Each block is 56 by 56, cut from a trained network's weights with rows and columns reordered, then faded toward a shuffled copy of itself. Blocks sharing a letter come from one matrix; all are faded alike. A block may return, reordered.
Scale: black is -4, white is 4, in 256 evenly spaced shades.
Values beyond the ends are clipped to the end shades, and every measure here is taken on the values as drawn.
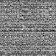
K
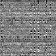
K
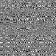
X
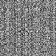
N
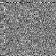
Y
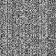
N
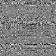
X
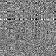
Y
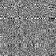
Y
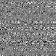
X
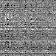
K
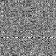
Y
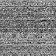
K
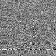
Y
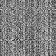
N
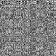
N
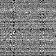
K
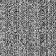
N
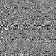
X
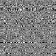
X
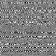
X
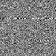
Y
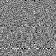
Y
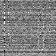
K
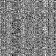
N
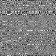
X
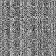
N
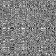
Y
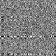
Y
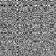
Y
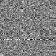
Y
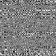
X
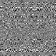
X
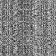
N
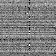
K
